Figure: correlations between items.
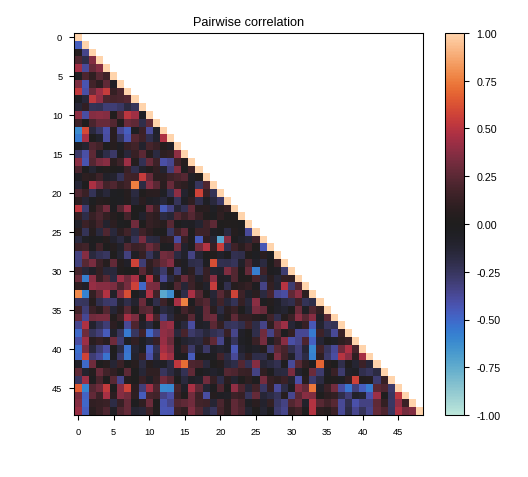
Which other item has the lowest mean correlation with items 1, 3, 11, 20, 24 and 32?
26
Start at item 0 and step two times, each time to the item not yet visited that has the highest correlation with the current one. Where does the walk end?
45
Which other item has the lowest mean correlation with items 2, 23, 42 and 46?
1
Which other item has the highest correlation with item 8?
19
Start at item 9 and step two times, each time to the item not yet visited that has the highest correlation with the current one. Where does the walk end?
27
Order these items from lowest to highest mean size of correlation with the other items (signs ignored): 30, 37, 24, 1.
24, 30, 37, 1
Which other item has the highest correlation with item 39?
44
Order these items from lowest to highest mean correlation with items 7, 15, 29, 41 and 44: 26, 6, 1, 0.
0, 6, 26, 1
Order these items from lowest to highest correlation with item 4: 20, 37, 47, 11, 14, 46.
37, 20, 14, 47, 11, 46
